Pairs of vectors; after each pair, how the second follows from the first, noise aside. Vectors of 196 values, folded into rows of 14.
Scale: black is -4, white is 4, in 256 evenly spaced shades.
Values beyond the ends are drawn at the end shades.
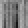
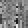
sign-scrambled.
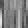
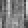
reversed.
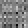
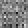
copied.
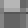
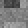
negated, partly zeroed.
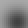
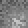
negated, partly zeroed.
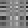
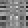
copied.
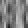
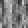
reversed.
